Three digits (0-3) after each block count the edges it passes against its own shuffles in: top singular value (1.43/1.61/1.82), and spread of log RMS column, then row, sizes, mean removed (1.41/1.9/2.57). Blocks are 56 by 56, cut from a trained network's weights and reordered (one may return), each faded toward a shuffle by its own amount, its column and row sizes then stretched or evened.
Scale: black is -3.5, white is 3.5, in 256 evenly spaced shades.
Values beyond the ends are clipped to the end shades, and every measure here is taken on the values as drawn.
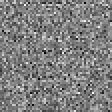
2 0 2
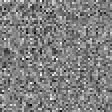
2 2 1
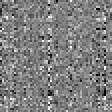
3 3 1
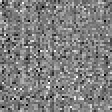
0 0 2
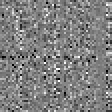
2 3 0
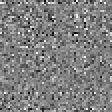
0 2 2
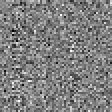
1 1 0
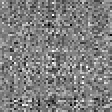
2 2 2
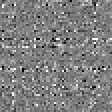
0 2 3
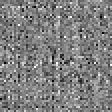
1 0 2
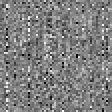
2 3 0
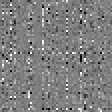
0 3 1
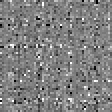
0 3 2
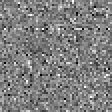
0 1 1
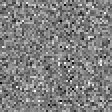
0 1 1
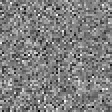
2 1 1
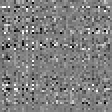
0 3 3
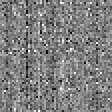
1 2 1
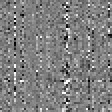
3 3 1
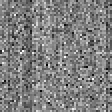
1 0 0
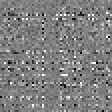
0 3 3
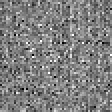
0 0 2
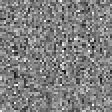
1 1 0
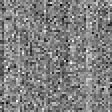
1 0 0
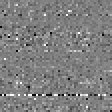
3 0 2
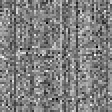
3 0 0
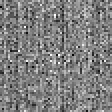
2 0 1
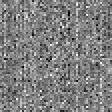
1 2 0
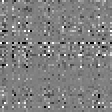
2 3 3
